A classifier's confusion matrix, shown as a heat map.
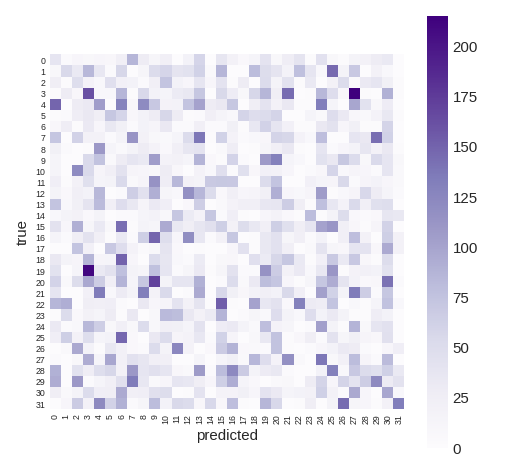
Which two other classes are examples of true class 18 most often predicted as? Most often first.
6, 3
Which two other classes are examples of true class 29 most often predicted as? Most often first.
7, 2
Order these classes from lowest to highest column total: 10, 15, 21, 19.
21, 10, 15, 19
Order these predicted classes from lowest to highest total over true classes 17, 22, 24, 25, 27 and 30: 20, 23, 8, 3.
23, 8, 20, 3
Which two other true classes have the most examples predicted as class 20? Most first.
9, 12
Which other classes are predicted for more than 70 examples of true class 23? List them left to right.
10, 11, 15
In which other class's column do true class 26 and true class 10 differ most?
11
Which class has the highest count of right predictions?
3
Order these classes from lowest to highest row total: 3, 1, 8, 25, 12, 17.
8, 17, 25, 12, 1, 3
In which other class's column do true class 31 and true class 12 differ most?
26
